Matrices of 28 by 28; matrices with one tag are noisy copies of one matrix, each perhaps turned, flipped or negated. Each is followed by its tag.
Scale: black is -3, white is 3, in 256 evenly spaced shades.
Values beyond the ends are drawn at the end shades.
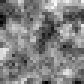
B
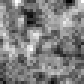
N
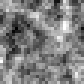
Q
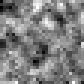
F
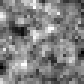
N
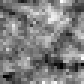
Q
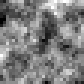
B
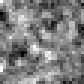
N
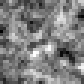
N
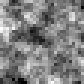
B
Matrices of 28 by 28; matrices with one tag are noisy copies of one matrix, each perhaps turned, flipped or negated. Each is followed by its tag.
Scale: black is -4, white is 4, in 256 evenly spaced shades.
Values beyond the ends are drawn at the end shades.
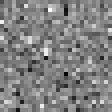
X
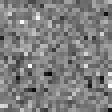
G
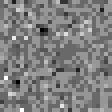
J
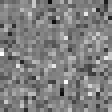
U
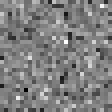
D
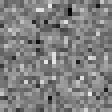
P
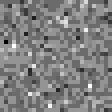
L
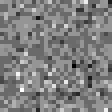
G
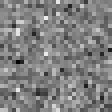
U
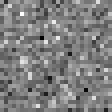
D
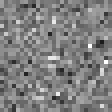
P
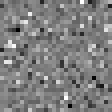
L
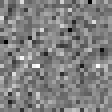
X
